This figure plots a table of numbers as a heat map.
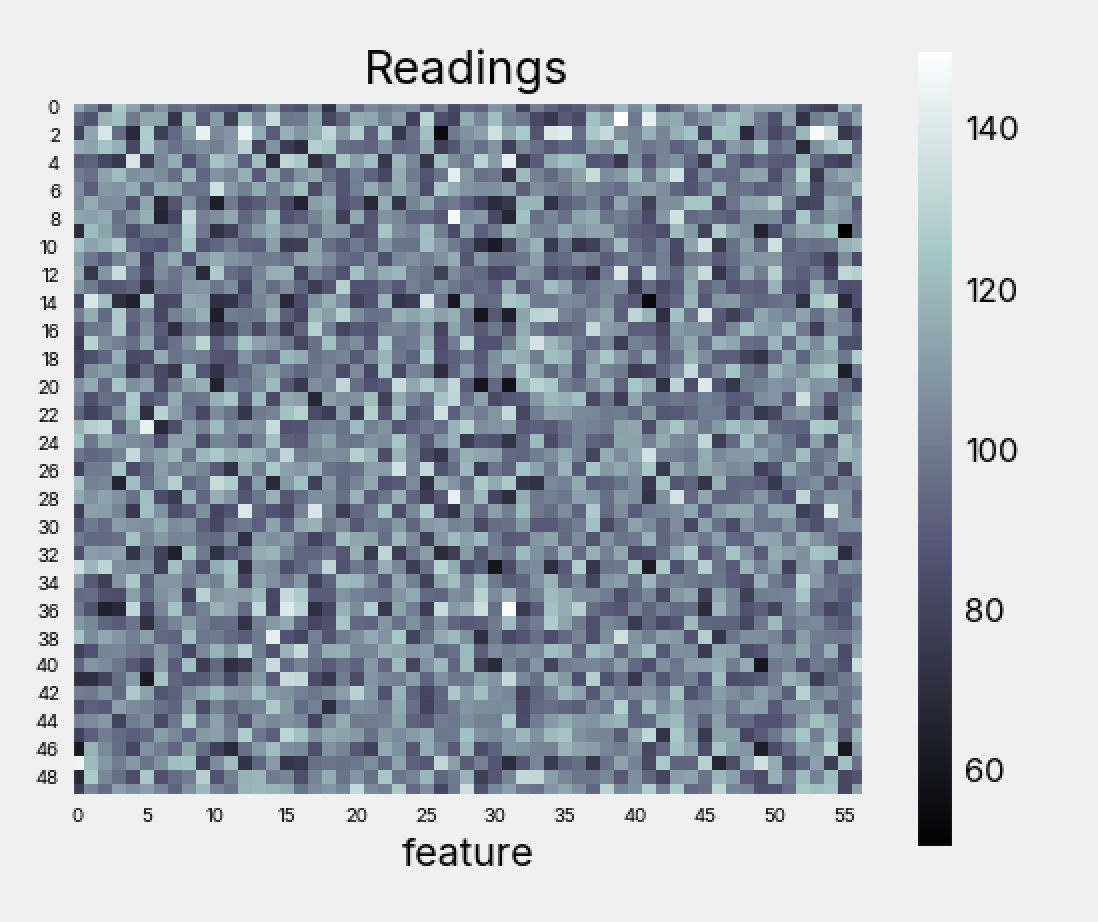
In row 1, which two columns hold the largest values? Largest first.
39, 41
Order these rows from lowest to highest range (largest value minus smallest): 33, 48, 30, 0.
30, 0, 48, 33
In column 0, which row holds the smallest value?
46
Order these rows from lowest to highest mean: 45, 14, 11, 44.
14, 11, 44, 45
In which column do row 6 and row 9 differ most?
10
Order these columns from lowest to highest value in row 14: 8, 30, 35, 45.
45, 30, 35, 8
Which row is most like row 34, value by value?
31
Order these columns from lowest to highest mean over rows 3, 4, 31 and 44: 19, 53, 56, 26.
56, 26, 53, 19
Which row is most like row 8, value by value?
28
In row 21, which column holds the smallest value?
17
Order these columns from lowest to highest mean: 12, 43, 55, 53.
55, 12, 53, 43
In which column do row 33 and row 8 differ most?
43
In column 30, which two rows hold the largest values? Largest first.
2, 1
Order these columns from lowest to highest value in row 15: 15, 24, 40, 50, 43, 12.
15, 12, 50, 24, 43, 40
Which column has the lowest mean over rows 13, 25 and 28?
25
